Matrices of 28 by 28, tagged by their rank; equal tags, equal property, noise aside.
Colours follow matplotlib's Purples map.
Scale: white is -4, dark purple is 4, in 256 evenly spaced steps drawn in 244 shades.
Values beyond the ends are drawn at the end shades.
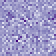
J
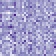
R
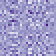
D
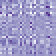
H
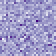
J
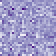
R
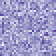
J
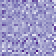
D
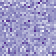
J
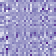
H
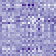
D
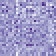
R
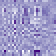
H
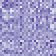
D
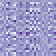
H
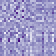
D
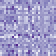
D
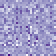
D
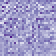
R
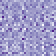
H
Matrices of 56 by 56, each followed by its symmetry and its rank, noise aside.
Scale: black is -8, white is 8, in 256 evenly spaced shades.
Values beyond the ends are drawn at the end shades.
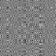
no symmetry, rank three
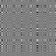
no symmetry, rank one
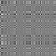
no symmetry, rank one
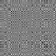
symmetric, rank three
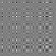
symmetric, rank one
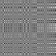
no symmetry, rank one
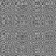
no symmetry, rank three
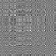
symmetric, rank two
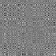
no symmetry, rank three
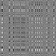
no symmetry, rank one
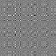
symmetric, rank two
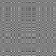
no symmetry, rank one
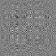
symmetric, rank three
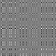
no symmetry, rank one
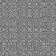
symmetric, rank three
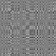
symmetric, rank two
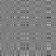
no symmetry, rank one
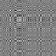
symmetric, rank one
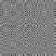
symmetric, rank two
